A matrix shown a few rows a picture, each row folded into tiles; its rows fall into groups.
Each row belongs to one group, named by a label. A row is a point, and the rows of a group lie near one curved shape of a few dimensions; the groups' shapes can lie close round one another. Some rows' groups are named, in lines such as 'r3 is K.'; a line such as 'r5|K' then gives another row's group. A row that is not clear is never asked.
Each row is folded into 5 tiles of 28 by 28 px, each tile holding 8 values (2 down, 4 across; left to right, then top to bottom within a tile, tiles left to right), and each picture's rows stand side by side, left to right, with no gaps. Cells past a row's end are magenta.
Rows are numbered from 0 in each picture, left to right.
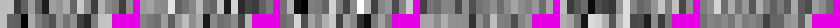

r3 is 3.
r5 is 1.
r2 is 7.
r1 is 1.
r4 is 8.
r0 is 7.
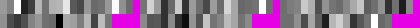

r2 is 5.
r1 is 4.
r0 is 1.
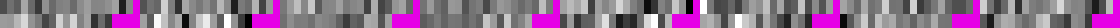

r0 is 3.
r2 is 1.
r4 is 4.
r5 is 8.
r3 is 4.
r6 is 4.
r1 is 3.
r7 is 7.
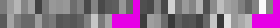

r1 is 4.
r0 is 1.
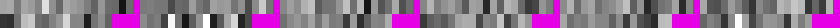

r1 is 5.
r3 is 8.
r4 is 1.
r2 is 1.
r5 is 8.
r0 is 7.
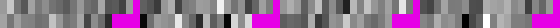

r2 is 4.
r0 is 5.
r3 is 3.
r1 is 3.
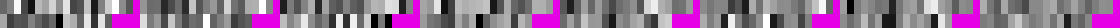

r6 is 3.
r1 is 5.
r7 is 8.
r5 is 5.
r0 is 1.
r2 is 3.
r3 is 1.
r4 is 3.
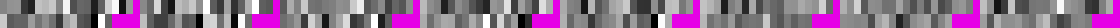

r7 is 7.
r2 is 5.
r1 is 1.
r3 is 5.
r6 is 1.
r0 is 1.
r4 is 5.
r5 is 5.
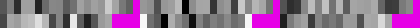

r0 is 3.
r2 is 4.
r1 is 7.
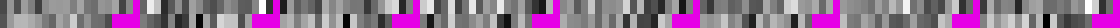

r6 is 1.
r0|3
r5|3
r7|3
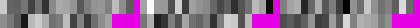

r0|8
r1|4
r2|4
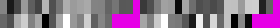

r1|3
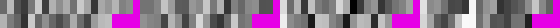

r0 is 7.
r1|5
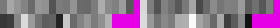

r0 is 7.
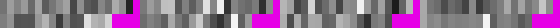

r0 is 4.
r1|5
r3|5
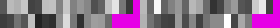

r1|1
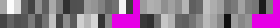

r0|4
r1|7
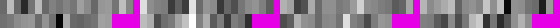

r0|7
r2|7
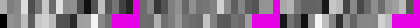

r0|4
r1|7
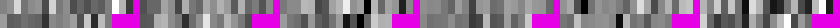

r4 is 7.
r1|3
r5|1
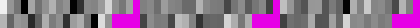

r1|4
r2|4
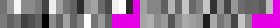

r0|1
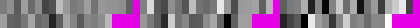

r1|7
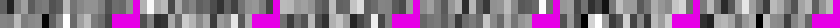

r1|4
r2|5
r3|4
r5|7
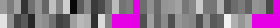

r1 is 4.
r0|1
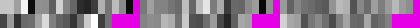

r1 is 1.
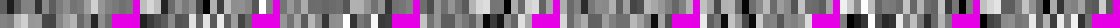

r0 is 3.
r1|4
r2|5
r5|7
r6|7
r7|4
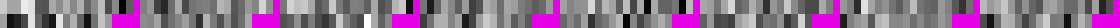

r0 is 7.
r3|3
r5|8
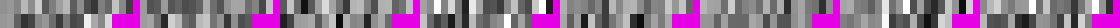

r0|4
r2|7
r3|1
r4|5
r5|5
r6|1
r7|1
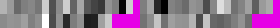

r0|1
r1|7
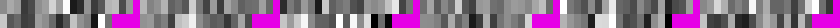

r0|1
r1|8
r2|3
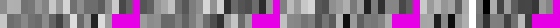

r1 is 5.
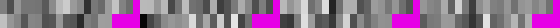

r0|5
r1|4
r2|7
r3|7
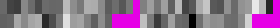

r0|3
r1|7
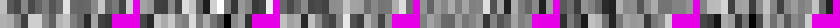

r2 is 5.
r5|7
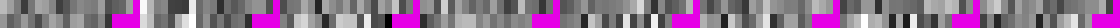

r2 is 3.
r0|5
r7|4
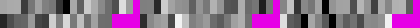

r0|4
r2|7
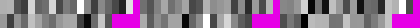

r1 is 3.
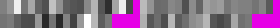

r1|5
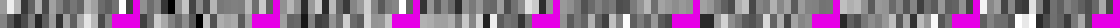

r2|4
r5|7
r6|4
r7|8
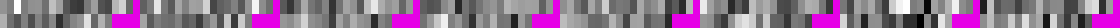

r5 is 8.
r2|3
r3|3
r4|5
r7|3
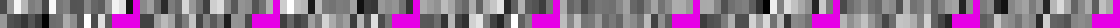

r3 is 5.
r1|7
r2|4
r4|5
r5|4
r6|3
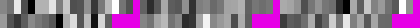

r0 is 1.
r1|3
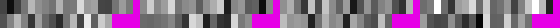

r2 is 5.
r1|5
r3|1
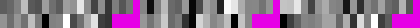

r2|4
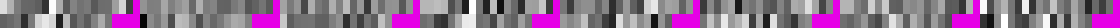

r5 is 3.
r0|8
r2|5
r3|8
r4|3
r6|5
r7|7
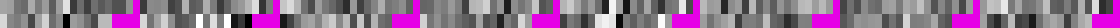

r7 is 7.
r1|3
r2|4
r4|8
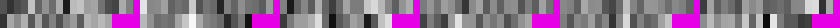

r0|4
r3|8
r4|7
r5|3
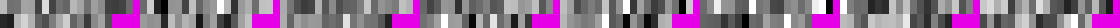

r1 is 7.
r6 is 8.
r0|7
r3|3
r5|1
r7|4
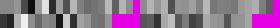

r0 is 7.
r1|7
